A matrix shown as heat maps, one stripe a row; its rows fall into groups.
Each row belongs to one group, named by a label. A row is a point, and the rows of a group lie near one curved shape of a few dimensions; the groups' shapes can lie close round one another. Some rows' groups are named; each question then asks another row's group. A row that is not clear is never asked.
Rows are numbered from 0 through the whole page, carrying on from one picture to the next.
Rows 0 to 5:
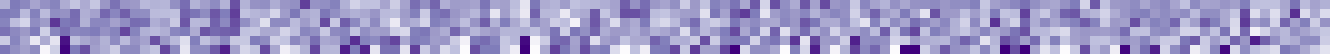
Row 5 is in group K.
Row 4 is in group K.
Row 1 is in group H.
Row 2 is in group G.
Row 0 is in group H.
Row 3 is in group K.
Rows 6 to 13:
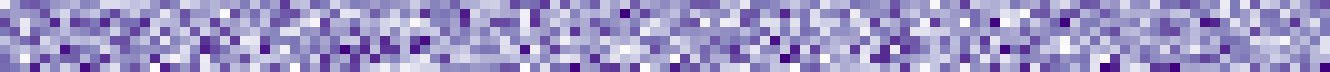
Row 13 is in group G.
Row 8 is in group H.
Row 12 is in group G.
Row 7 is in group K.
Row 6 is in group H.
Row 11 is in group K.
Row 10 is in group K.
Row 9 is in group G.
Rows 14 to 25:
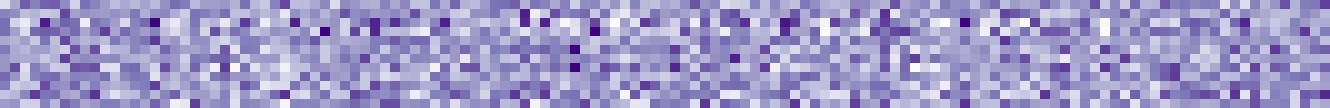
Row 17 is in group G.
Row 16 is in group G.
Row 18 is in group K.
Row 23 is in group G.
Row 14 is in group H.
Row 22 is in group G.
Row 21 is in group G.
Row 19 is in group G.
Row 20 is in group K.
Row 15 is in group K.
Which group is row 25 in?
K
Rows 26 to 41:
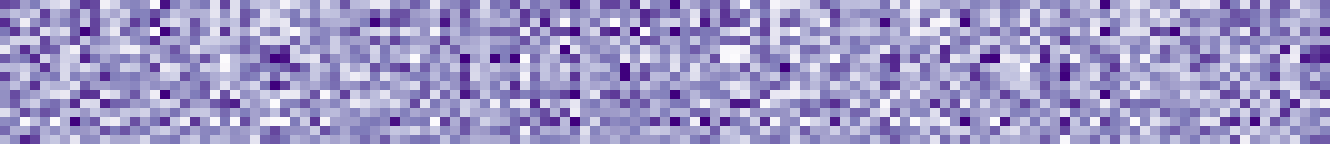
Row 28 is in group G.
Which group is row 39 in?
G
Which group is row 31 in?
H
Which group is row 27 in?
G
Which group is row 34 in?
K
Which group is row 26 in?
G
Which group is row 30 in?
G
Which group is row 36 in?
G
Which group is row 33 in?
K
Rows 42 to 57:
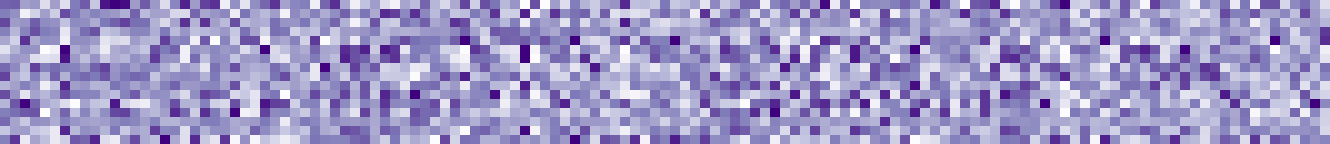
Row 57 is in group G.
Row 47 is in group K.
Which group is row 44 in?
K
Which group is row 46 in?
G
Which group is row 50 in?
H
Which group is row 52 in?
K
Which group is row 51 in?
K
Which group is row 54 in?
K
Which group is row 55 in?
K
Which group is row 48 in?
K
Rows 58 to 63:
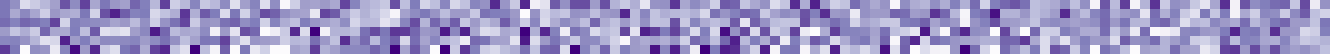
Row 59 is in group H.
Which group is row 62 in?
K
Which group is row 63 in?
G
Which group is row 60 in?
G
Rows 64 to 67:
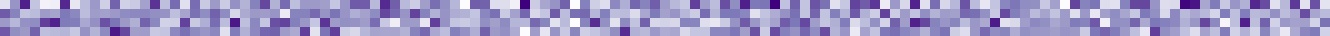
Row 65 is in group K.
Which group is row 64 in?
K
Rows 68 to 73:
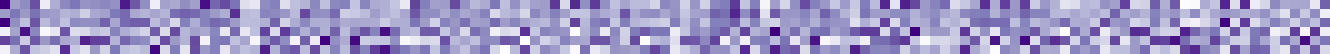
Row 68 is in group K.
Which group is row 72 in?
G
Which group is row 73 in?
K
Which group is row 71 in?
K
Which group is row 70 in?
K
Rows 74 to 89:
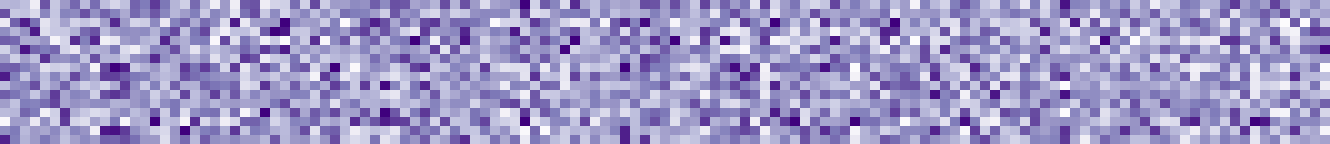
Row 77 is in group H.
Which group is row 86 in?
K
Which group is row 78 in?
G
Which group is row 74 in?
G
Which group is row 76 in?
K
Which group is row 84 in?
H
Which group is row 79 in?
H
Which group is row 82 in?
H
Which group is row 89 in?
K
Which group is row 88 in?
H
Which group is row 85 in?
H
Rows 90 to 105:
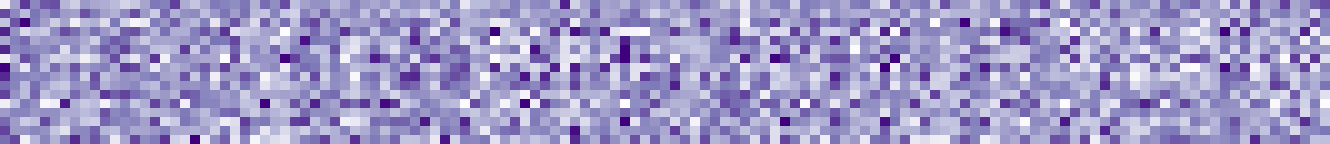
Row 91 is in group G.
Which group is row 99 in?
G
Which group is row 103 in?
K
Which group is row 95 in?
K
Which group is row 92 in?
H
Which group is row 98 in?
G
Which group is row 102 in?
H
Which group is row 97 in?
K
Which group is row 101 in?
K
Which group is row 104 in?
G
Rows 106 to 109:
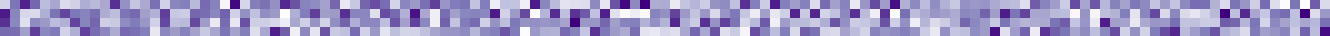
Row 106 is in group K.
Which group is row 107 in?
K
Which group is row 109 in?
G
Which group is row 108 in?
G
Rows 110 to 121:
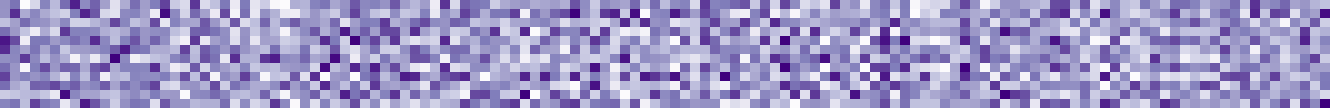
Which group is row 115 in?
K
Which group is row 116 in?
H
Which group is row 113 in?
K
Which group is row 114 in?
G
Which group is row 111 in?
G
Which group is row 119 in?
G
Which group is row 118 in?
G
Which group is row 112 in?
K
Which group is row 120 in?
K
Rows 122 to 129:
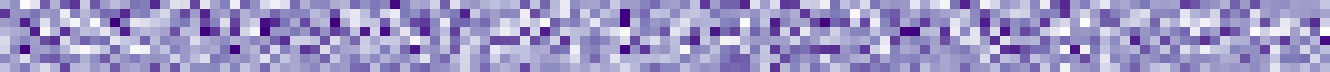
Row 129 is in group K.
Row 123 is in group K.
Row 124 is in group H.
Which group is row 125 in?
K
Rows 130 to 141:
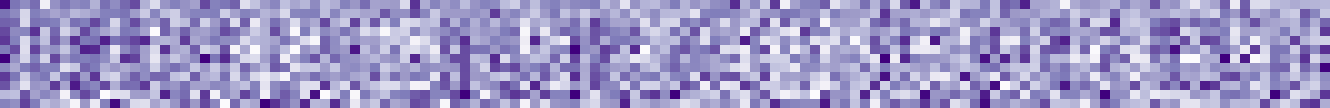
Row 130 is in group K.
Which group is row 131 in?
K
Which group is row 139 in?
H
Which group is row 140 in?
G
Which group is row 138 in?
G
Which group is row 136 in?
K
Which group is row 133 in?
G
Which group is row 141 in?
H
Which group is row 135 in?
G
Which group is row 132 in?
G
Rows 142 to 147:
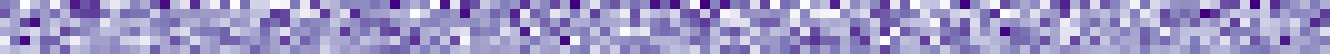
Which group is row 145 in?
K
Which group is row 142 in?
G
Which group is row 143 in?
H
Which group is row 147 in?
K
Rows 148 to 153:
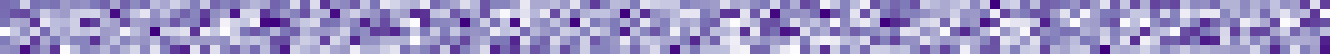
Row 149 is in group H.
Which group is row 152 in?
H
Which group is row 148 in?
G
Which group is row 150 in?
H
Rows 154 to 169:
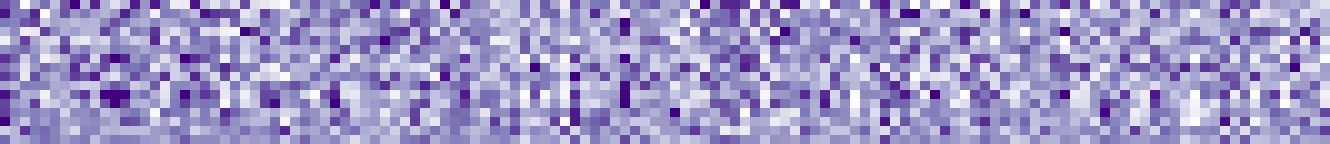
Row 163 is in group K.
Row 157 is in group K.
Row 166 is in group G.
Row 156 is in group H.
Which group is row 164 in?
H
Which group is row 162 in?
G
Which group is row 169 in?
K
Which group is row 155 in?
K
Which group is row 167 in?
K
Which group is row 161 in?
H
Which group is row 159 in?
K
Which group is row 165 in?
H
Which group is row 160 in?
H
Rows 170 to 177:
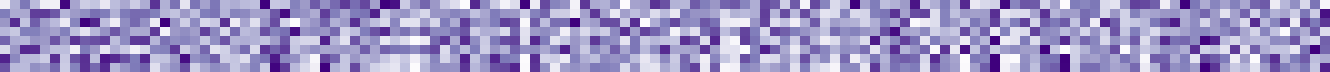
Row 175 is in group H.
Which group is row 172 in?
G
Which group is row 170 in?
K
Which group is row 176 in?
H
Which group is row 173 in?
K
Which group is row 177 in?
H
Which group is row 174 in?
H
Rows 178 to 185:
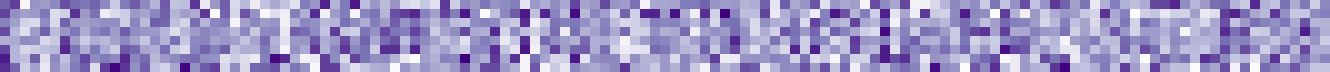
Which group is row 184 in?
H
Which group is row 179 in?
G
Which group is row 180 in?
K
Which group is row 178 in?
G
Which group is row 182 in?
K
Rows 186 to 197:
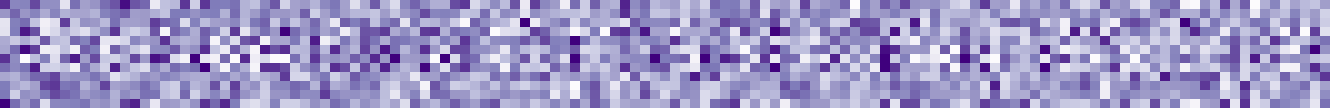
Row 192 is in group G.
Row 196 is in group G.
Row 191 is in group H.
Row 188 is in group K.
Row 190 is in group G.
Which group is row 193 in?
H
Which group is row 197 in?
K
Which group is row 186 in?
K
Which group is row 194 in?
H
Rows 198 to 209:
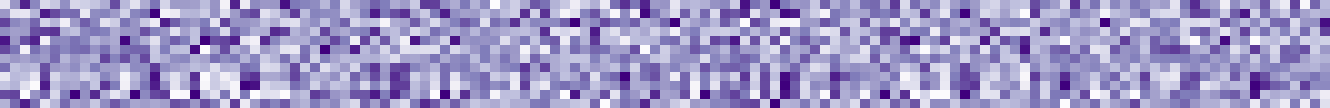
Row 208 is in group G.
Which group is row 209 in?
K
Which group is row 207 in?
K
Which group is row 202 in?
K
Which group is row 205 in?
G
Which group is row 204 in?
H
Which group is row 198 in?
K
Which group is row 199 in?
G
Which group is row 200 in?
G
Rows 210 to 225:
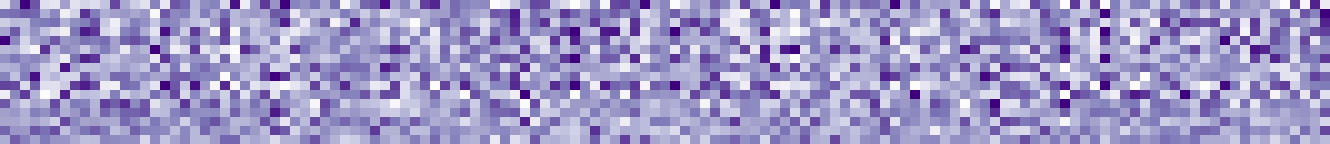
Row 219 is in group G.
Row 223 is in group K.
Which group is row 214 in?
K
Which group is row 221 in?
H
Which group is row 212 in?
H
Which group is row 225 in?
H
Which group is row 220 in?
K
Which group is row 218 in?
H
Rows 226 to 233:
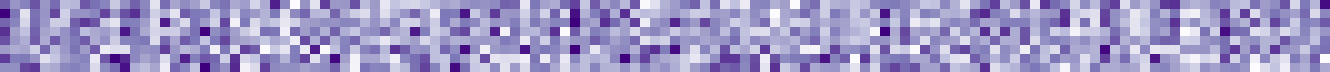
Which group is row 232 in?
H
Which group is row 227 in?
K
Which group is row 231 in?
G
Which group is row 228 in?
G
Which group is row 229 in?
K
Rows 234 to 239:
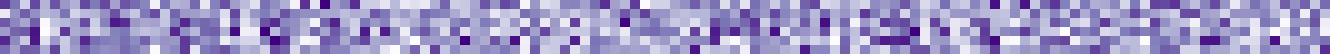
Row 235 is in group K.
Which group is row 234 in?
G
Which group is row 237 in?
K
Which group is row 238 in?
H
